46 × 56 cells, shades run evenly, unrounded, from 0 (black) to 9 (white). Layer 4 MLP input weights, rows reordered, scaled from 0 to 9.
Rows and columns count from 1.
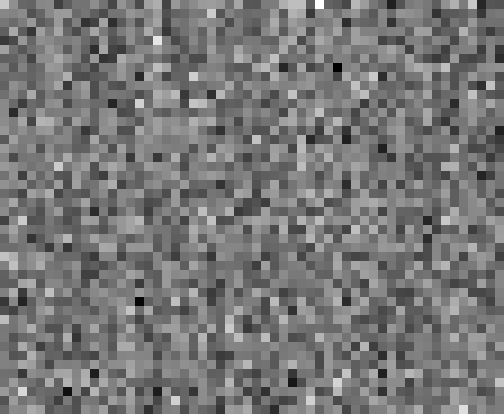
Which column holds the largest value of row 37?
26
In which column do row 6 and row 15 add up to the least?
56
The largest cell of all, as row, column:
1, 36
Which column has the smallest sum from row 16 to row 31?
48
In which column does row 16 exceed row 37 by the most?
29
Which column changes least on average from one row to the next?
9
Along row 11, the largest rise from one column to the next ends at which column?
25
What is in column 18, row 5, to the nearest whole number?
8
